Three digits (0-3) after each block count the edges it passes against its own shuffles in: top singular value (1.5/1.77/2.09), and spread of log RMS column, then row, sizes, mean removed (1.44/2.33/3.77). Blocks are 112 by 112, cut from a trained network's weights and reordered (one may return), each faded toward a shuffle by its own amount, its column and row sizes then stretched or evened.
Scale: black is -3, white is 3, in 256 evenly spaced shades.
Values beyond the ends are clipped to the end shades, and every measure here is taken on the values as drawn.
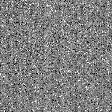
0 0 1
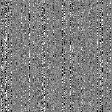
1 3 0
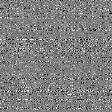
0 0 3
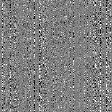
0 3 1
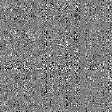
1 3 2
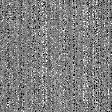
2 2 0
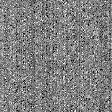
1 1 0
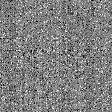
1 0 1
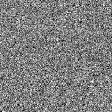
2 0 1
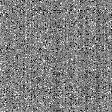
1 0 1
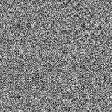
2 0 0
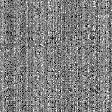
3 1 1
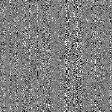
1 3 1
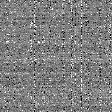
1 2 0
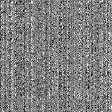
3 2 1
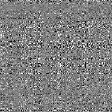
2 2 3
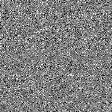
0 0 2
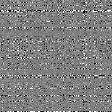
3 2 3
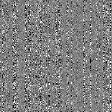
0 3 1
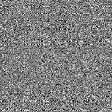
3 0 2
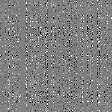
0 3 2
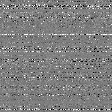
1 0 3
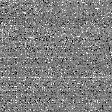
1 1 1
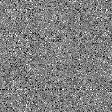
0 1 1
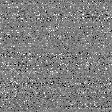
0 0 2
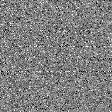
0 0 1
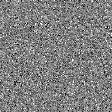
0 1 1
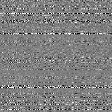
3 1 3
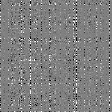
2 3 2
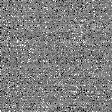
0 1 1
